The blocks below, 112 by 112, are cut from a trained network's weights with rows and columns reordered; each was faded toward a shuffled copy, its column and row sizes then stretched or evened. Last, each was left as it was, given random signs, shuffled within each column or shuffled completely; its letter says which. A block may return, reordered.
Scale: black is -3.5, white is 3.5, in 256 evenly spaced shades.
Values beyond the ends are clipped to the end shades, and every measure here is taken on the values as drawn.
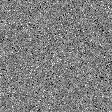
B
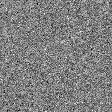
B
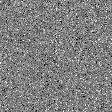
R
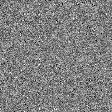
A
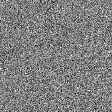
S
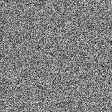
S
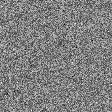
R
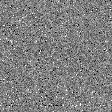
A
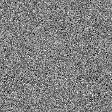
A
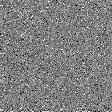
S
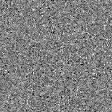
R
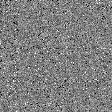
A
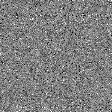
S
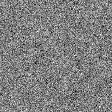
R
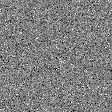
B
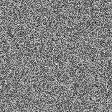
R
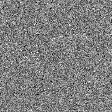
A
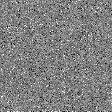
A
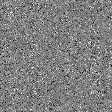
R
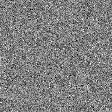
S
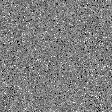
A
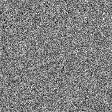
A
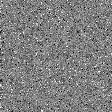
R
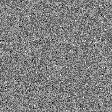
A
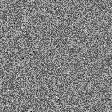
S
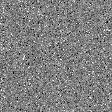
R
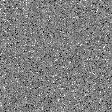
R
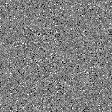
S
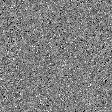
R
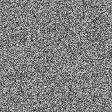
S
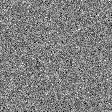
B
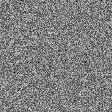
S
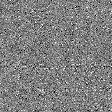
S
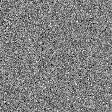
R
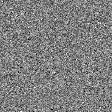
S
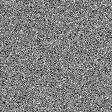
B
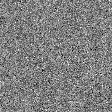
R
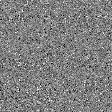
A
